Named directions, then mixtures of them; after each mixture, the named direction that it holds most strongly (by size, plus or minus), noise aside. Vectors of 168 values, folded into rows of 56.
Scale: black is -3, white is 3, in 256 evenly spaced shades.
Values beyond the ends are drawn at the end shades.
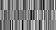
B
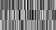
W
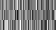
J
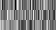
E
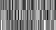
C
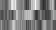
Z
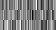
J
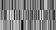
E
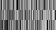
J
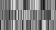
Z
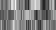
Z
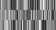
B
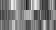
Z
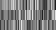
W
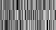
J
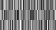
J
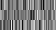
B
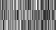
J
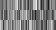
J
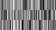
B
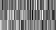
W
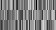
J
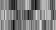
Z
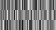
J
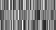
B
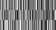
J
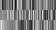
E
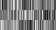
E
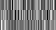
C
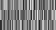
B
